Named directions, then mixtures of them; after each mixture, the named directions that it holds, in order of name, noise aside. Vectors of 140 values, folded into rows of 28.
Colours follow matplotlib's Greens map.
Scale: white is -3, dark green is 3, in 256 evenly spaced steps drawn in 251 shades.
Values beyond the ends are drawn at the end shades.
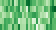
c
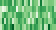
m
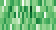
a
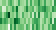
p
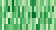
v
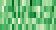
a, c, v.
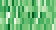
p, v.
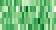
a, c, m.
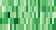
p.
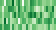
a, c, v.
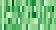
c, v.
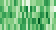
a, c.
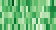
c.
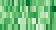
c.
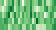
a, c, p.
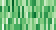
v.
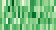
a, v.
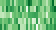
c.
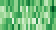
c, m.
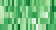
c.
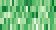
c, m, p.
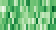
c, m, p.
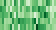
a, c.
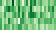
a, c, v.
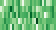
a, c.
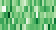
a, m, p.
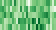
c.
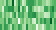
a, c, v.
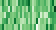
c, v.
